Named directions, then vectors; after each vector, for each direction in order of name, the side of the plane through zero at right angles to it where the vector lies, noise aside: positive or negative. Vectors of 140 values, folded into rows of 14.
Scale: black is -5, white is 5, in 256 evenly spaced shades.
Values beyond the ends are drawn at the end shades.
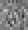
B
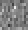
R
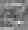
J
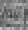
negative, positive, positive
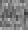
negative, positive, positive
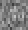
negative, negative, positive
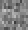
positive, negative, positive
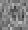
positive, positive, negative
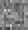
positive, negative, negative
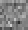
negative, negative, negative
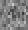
positive, positive, negative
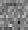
negative, negative, negative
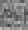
negative, positive, positive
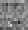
negative, negative, negative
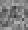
negative, positive, negative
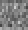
positive, positive, positive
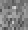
positive, negative, positive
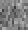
negative, positive, negative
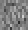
negative, negative, positive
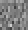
negative, negative, negative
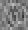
positive, positive, negative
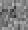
negative, positive, negative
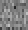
positive, negative, negative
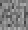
negative, positive, positive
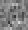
positive, positive, negative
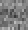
negative, positive, negative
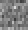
positive, positive, positive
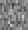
negative, negative, positive
